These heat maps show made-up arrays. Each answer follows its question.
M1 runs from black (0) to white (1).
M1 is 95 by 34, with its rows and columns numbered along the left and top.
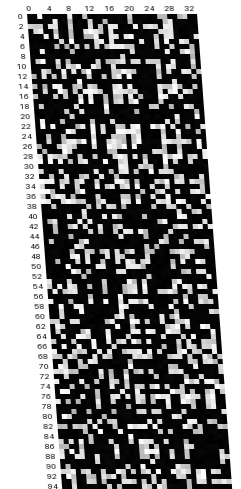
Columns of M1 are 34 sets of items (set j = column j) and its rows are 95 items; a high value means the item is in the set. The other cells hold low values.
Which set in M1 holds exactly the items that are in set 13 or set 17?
16
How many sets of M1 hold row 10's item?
11
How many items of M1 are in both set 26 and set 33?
4
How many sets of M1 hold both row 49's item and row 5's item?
8
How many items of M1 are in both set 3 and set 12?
1
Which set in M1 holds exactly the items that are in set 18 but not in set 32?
10
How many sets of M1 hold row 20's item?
3
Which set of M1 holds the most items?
25
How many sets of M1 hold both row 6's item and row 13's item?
2
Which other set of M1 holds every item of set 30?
27
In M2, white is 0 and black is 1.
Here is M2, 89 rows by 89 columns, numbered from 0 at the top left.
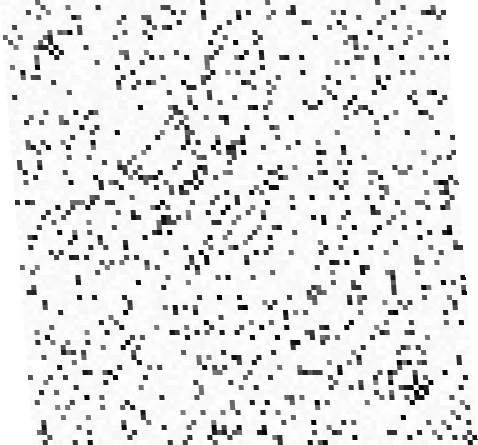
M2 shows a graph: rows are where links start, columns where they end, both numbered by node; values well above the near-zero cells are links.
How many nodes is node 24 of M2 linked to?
8
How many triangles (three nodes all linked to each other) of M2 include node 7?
8
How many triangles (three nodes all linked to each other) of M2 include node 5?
7
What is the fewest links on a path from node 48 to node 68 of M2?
4
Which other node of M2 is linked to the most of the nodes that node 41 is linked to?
node 46
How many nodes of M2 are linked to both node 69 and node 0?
3
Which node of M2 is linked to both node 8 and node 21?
node 70
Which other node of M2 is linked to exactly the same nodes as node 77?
node 72
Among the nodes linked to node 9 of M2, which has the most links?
node 2
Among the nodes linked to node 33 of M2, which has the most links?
node 49
